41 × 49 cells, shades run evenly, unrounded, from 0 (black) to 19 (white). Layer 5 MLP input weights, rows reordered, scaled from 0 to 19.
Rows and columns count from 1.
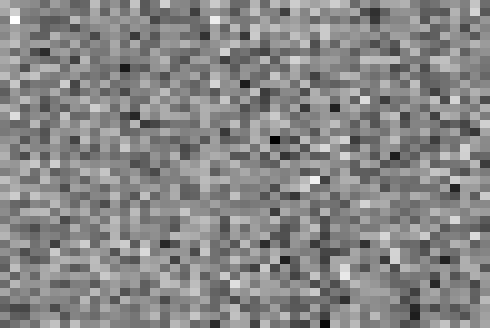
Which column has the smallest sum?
44
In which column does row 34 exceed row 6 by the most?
27
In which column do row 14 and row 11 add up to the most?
22
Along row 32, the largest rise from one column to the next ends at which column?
21
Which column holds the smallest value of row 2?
38
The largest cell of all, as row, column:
3, 2
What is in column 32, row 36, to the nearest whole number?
6
